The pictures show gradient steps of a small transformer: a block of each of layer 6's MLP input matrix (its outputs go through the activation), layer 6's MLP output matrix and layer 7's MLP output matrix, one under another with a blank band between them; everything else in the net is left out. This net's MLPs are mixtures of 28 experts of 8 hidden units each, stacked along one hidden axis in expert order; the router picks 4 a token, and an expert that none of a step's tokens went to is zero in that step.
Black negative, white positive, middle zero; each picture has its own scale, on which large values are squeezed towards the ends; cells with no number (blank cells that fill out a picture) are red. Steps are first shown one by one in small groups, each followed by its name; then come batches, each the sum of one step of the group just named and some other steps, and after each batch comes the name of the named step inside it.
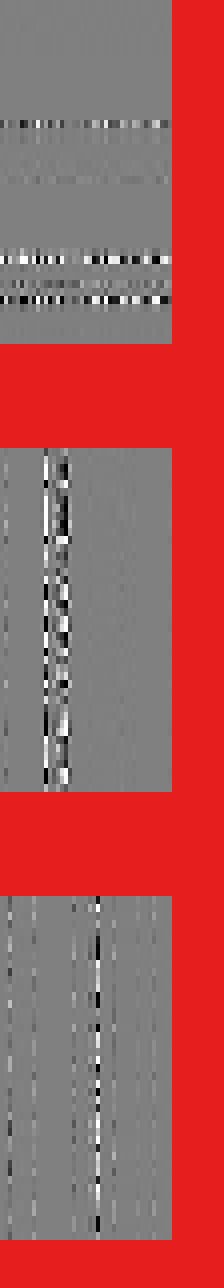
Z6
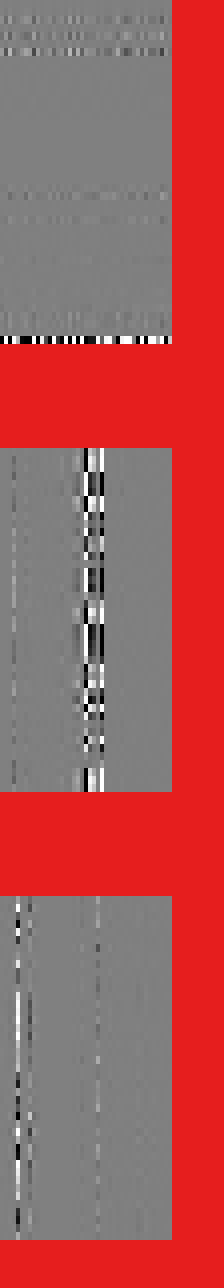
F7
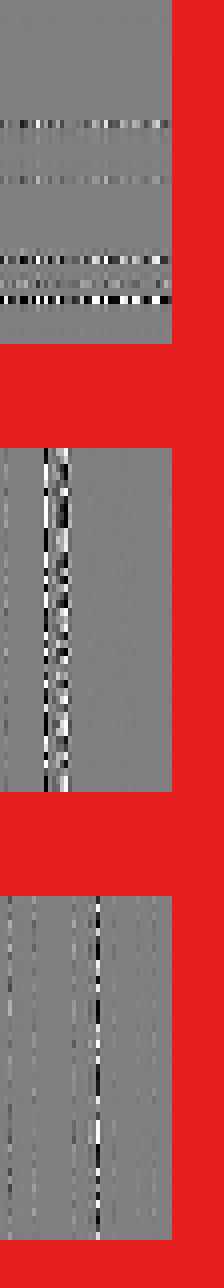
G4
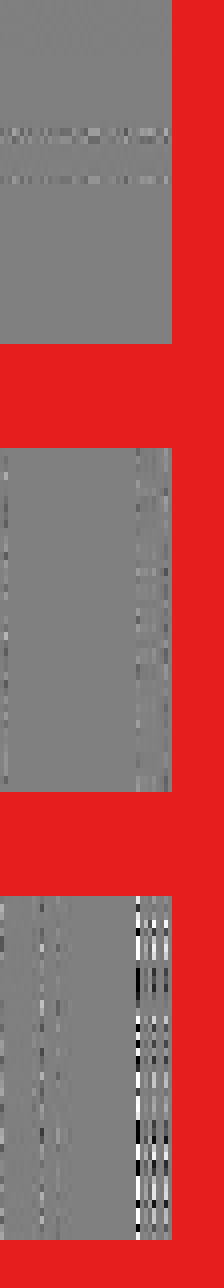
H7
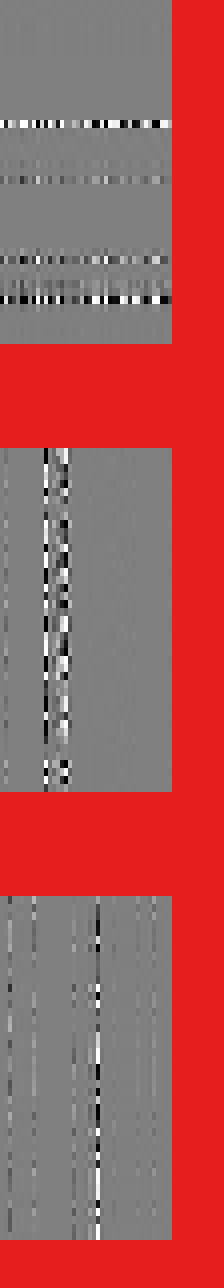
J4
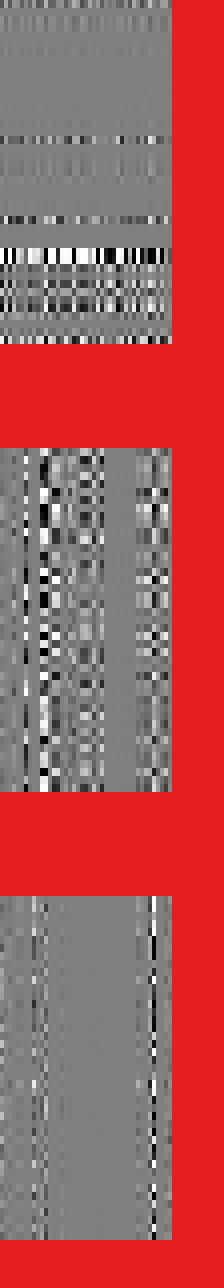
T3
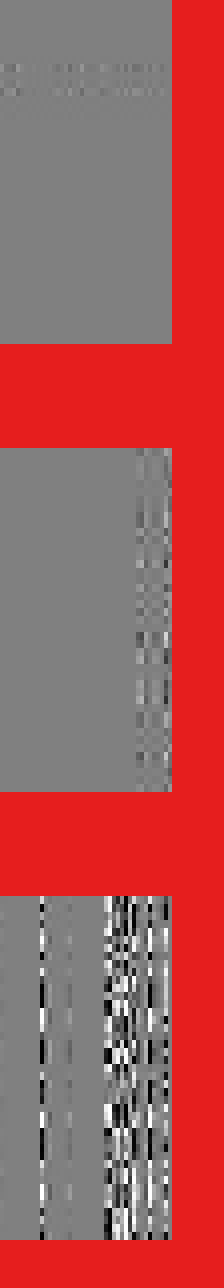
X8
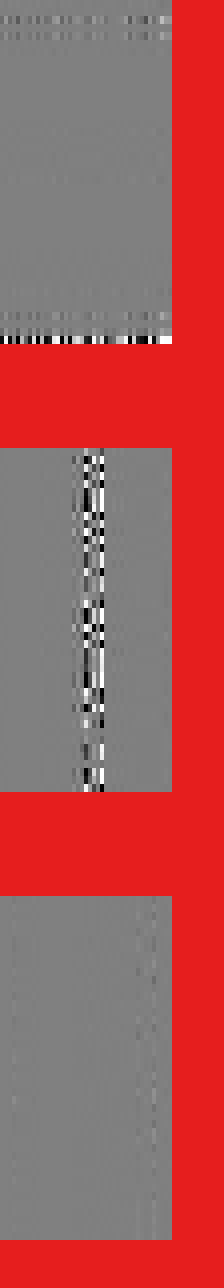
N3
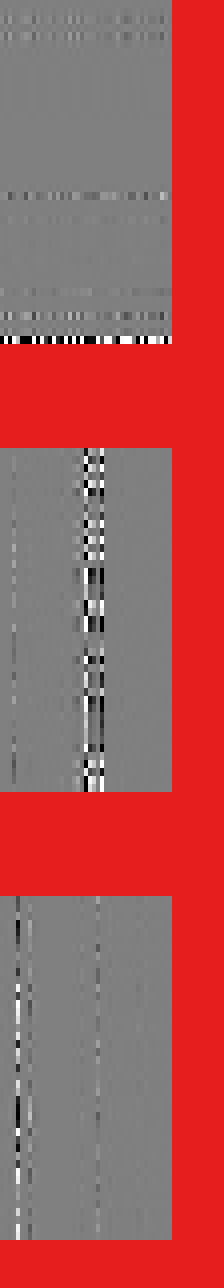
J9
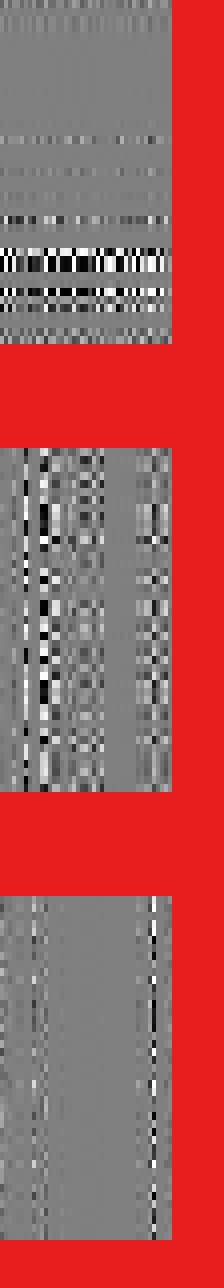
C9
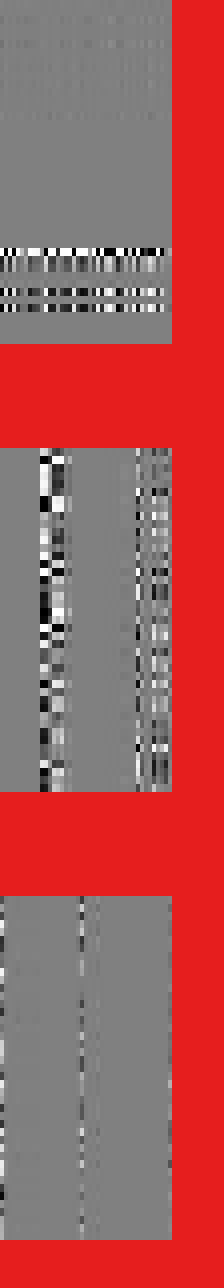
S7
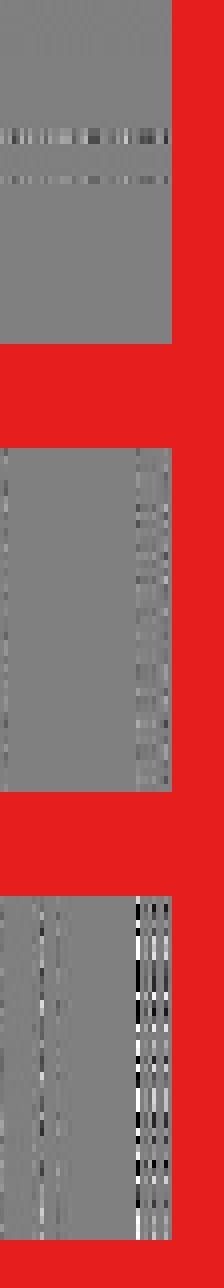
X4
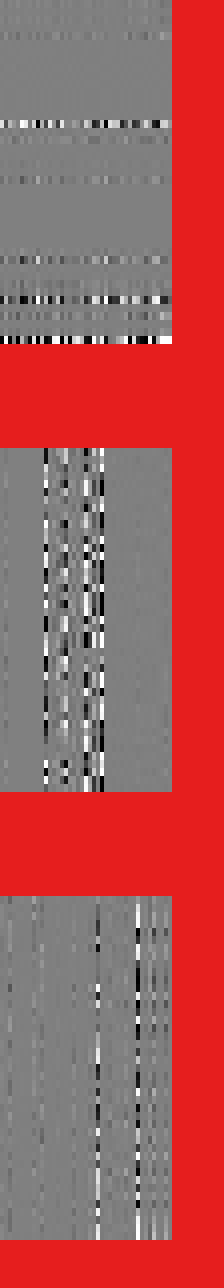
J4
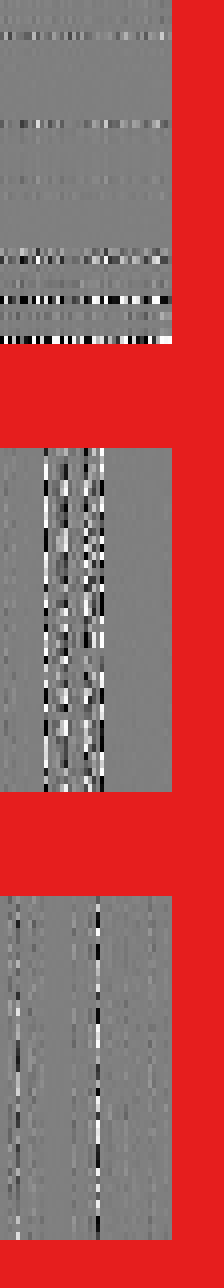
G4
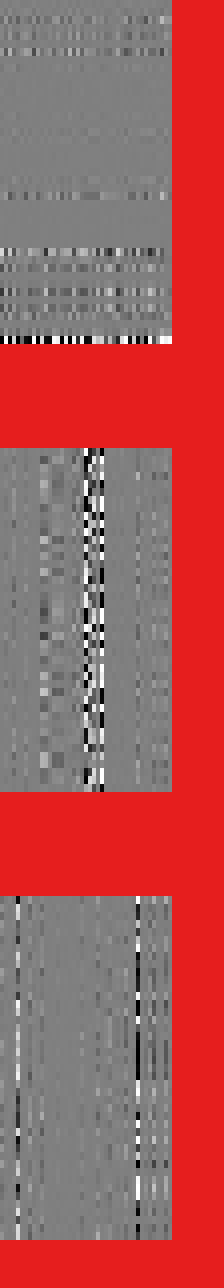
N3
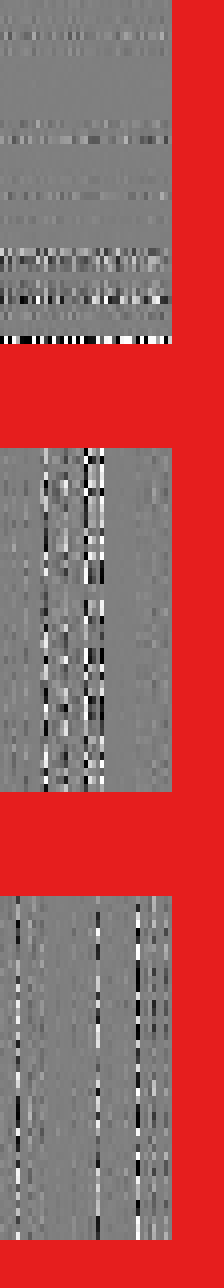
J9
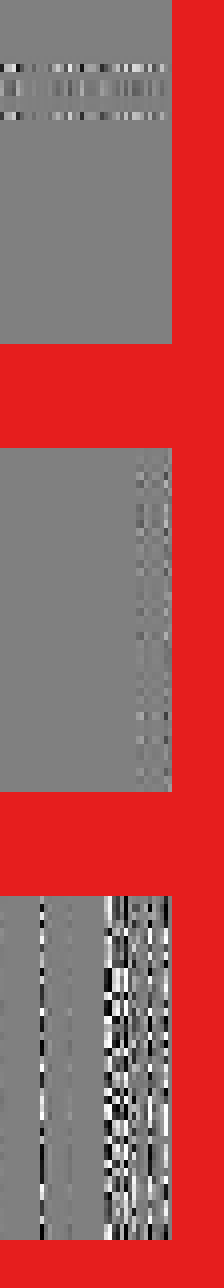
X8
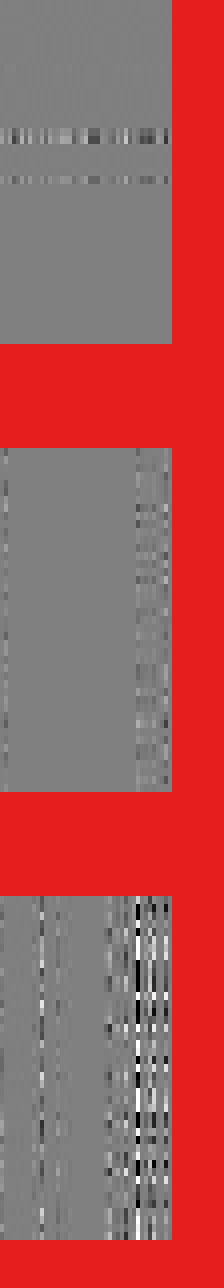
X4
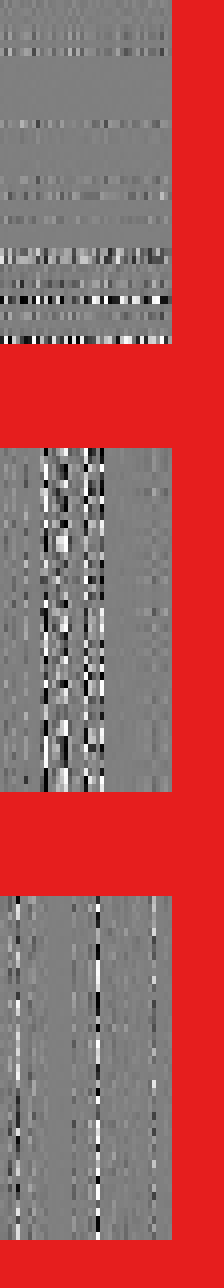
Z6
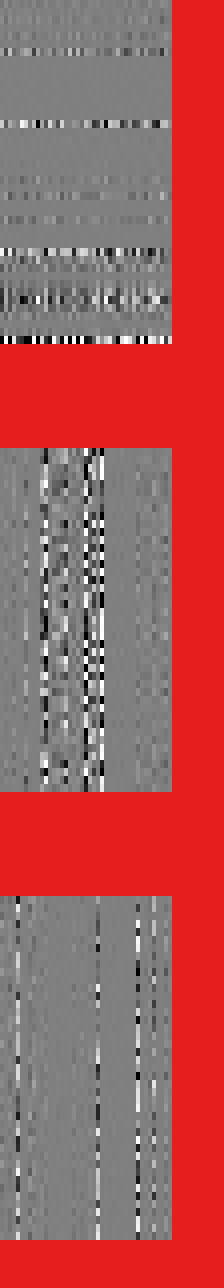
J4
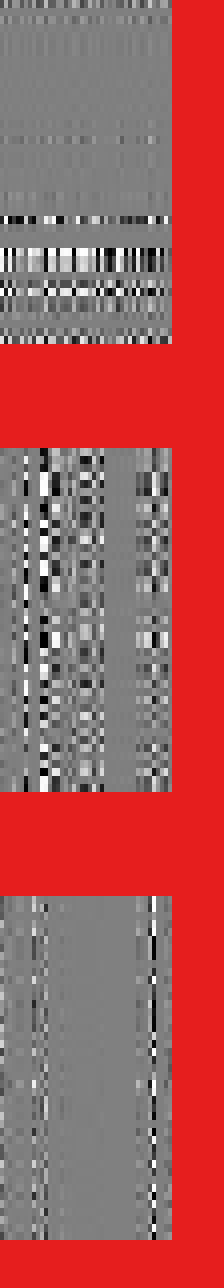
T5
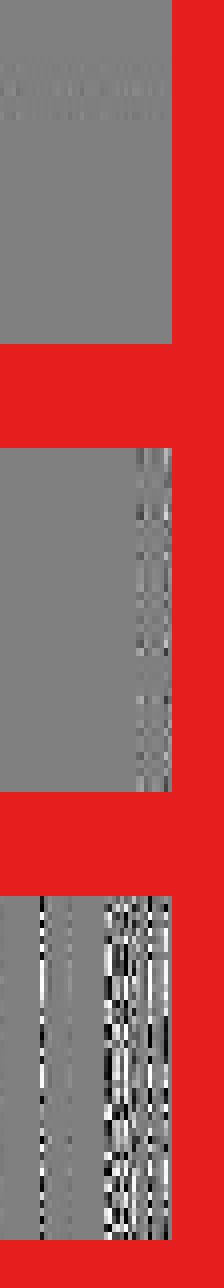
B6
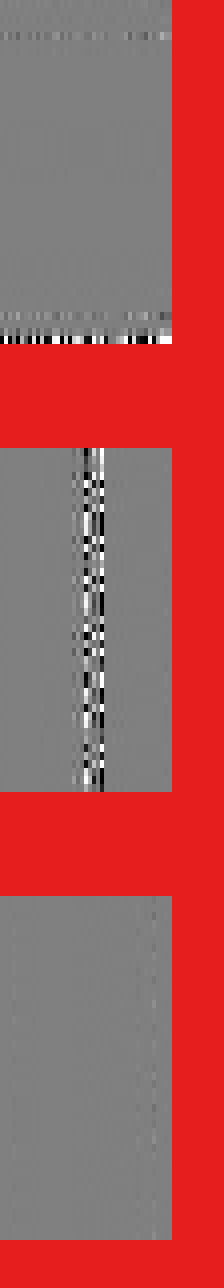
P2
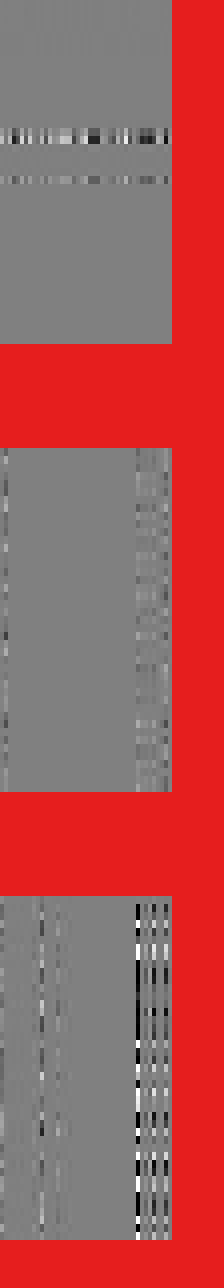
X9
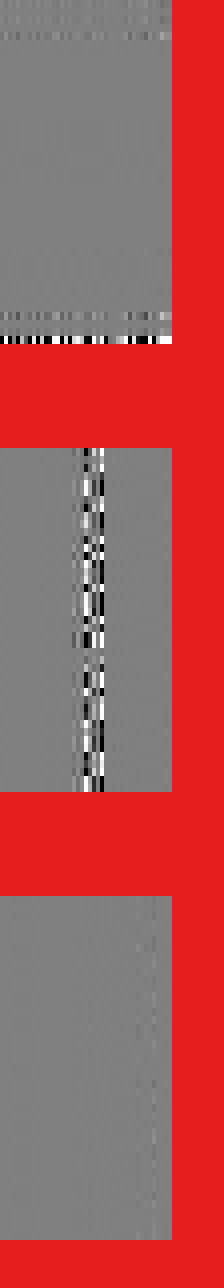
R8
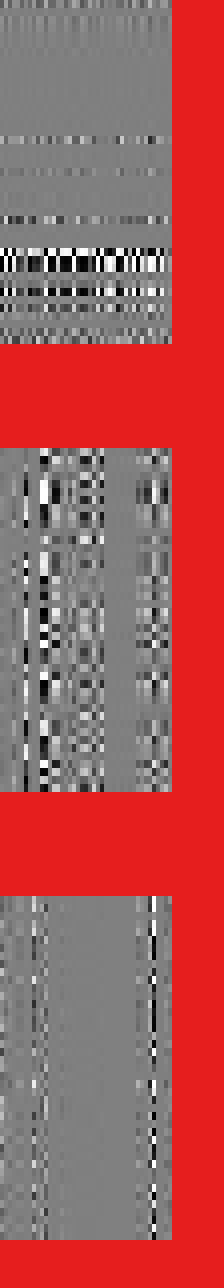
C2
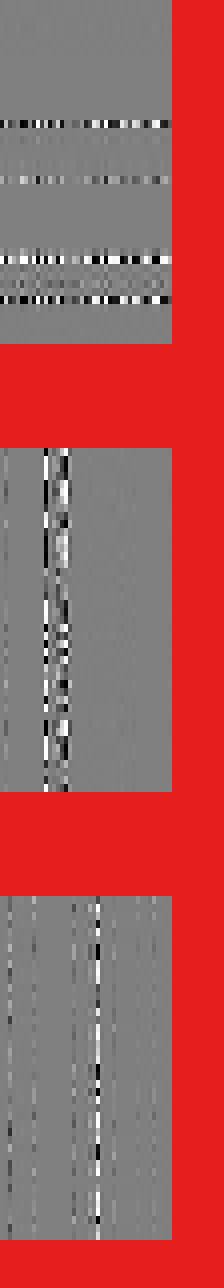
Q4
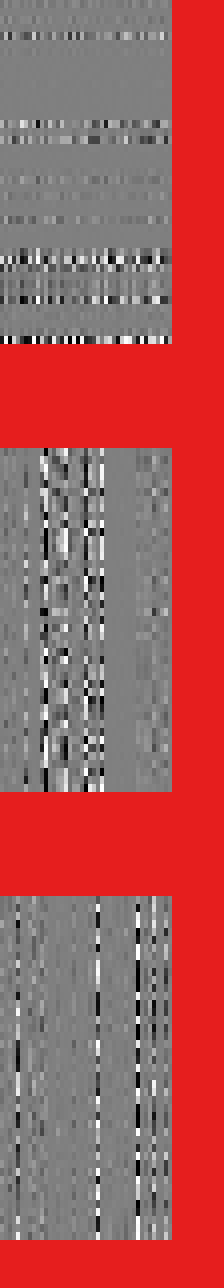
X9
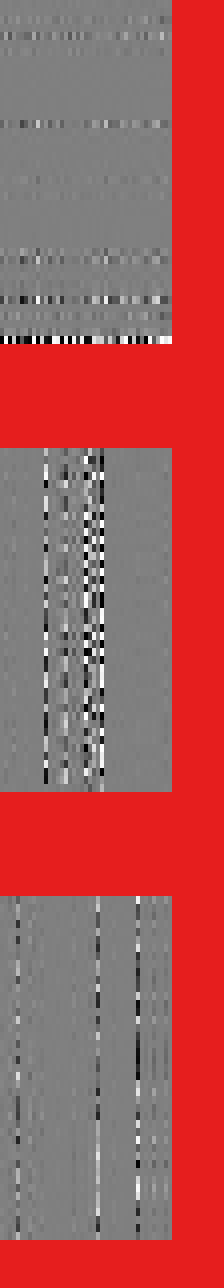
P2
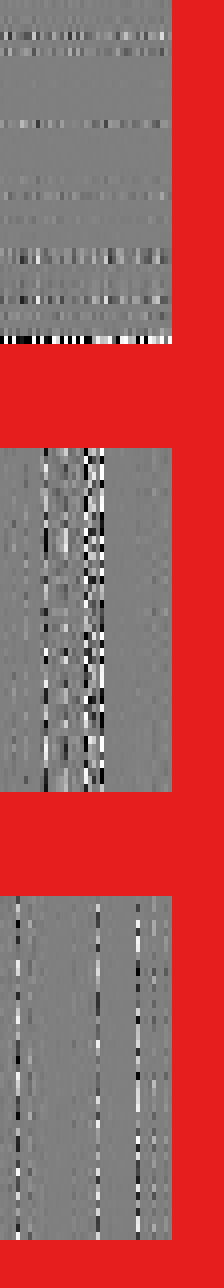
P2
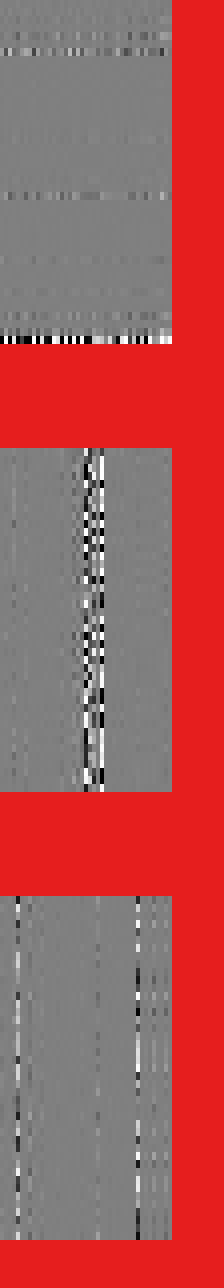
P2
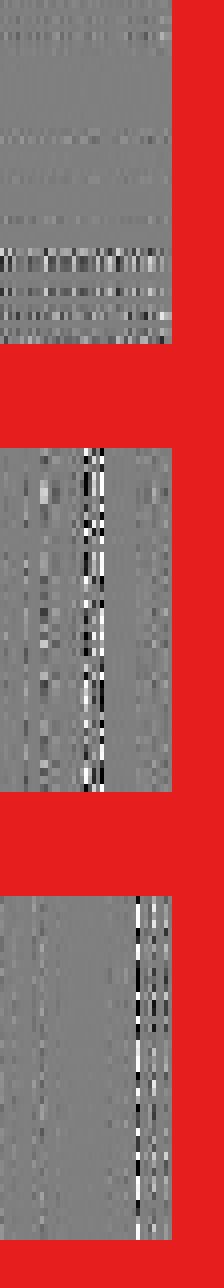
C2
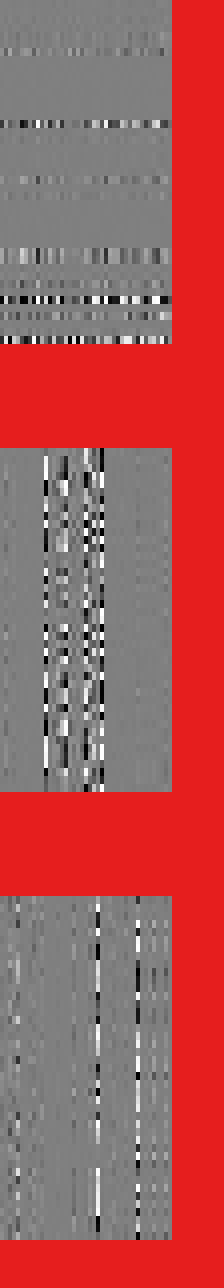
Q4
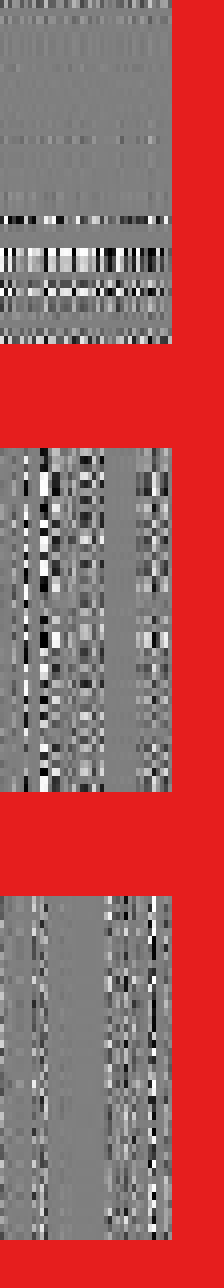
T5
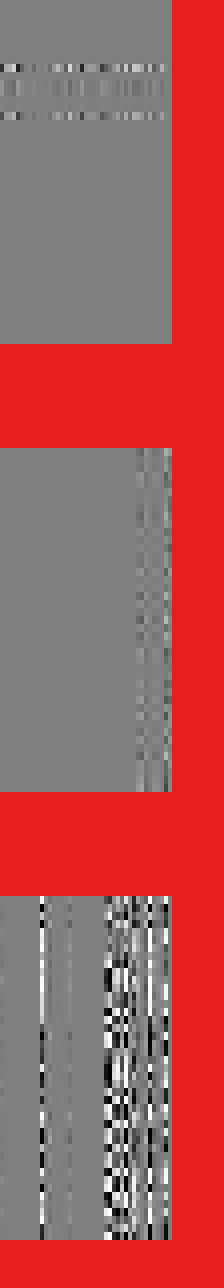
B6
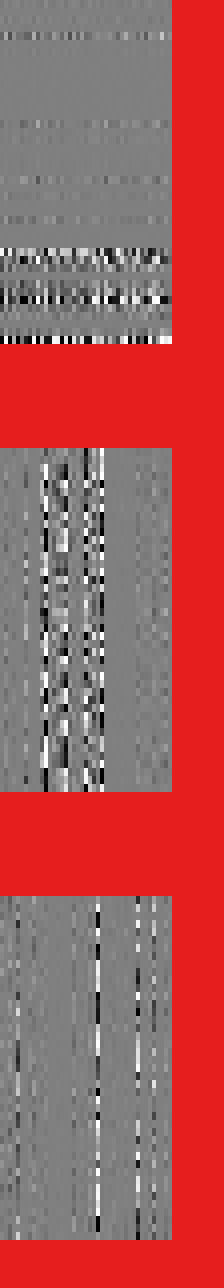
P2
